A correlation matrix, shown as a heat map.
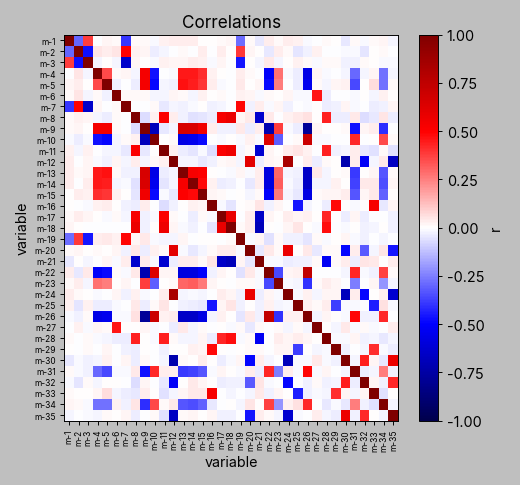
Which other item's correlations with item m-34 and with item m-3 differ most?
m-7
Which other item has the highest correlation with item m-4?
m-9
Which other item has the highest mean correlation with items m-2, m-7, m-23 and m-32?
m-19
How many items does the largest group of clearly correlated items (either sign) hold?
12
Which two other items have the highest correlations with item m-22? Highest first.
m-26, m-10
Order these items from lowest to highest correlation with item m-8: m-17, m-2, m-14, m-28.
m-14, m-2, m-28, m-17
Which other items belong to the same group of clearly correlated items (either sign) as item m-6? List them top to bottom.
m-27
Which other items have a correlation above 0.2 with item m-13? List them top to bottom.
m-4, m-5, m-9, m-14, m-15, m-23
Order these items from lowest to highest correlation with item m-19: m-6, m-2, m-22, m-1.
m-1, m-22, m-6, m-2
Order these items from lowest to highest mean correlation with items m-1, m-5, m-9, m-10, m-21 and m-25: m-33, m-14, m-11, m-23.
m-11, m-33, m-23, m-14
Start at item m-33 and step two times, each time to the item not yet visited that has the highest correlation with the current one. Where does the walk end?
m-29
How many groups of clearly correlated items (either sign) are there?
6
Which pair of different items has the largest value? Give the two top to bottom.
m-12, m-24
